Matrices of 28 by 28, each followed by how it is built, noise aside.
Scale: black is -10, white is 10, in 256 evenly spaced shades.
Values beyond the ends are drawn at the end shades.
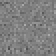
uneven rows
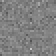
uneven columns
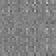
low rank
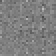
uneven columns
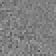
lower triangular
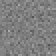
low rank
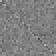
diagonal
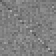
diagonal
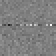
uneven rows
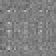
low rank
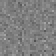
low rank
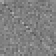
diagonal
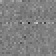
uneven rows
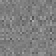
low rank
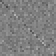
diagonal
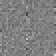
uneven columns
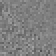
lower triangular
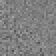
lower triangular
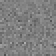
uneven rows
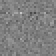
uneven rows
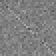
diagonal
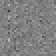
uneven columns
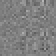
low rank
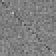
diagonal
